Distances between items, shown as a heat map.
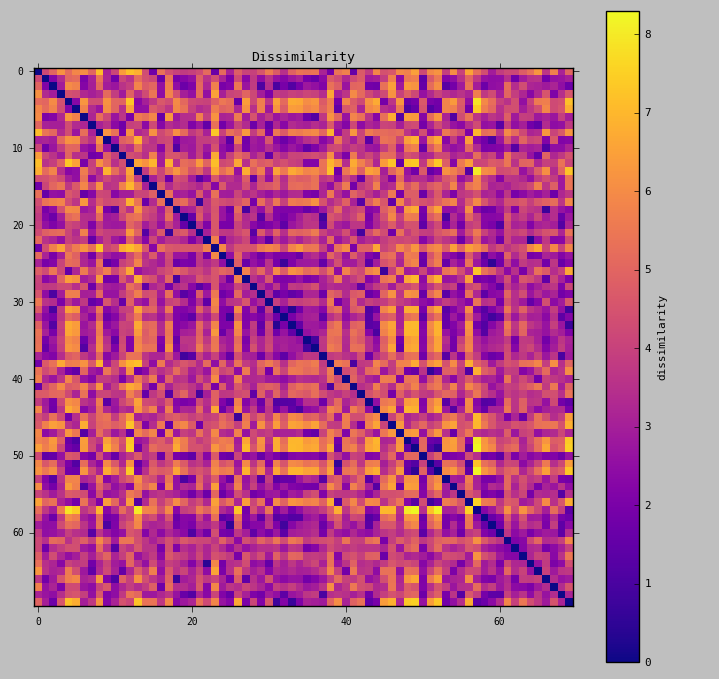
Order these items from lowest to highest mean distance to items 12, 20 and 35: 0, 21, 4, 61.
61, 21, 0, 4
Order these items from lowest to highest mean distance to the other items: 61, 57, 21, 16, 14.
16, 14, 21, 61, 57
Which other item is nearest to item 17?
21
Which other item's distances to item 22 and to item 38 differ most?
64
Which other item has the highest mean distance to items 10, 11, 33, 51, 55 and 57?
23
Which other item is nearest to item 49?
52
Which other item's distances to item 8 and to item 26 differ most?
45
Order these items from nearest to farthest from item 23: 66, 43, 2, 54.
66, 43, 2, 54
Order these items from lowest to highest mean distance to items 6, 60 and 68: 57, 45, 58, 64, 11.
58, 64, 11, 57, 45
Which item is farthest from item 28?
12
